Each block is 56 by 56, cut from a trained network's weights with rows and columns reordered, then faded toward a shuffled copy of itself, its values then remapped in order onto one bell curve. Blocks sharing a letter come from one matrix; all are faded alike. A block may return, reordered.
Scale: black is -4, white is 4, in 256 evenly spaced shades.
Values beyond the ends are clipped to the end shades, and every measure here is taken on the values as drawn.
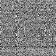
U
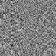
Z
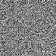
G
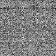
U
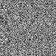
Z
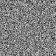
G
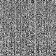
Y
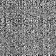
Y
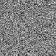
Z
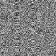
Z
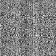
Y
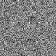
G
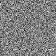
G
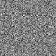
G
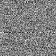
G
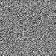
Z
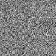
Z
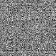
U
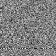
G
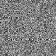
G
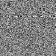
G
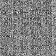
Y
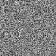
Z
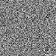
G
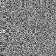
G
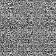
U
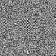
Z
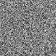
G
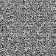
U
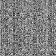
Y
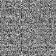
U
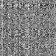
Y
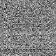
U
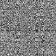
U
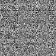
U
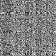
Y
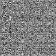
U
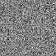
G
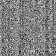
Y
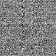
U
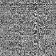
U
